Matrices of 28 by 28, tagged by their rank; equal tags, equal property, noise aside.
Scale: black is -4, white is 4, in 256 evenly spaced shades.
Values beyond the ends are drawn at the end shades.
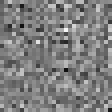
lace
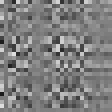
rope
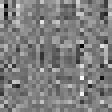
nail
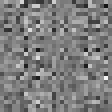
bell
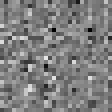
lace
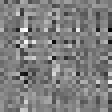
bell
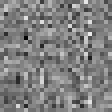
lace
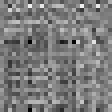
bell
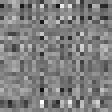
rope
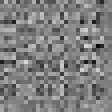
nail
